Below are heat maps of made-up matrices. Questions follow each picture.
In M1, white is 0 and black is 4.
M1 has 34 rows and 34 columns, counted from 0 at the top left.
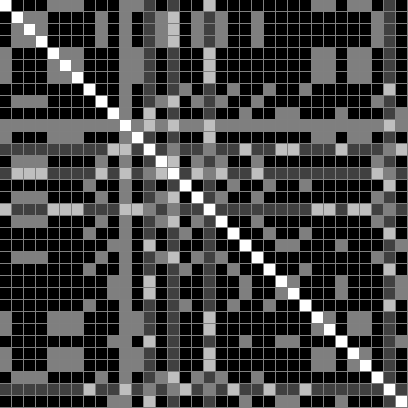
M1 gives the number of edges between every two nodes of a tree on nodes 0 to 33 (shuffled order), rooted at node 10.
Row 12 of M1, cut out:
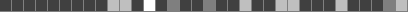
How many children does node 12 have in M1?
6
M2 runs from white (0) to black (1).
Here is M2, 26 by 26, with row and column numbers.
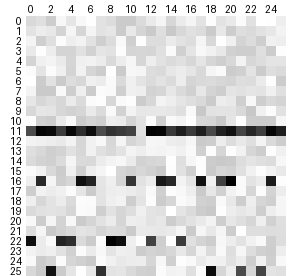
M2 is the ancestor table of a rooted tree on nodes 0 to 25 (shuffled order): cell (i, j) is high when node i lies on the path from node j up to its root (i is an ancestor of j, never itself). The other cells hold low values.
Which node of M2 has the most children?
16
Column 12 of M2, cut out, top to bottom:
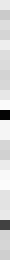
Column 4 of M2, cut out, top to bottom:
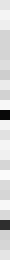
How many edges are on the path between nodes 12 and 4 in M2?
2
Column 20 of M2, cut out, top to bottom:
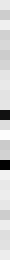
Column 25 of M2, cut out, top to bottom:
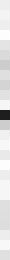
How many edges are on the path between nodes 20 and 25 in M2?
3
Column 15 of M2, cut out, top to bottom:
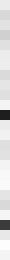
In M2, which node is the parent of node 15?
22
